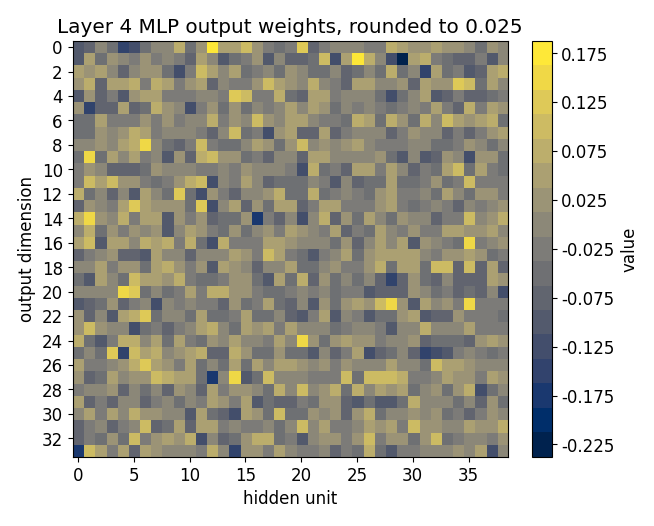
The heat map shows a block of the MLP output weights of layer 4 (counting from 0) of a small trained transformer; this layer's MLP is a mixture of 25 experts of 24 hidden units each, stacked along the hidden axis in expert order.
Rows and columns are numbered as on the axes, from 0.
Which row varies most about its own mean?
1
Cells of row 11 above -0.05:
26
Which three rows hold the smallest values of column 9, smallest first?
2, 8, 29
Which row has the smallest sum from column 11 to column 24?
14
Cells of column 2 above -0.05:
22
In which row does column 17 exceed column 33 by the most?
32
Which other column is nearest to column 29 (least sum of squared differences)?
17
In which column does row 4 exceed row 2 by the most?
31
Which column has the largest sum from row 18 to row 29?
5
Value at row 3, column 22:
0
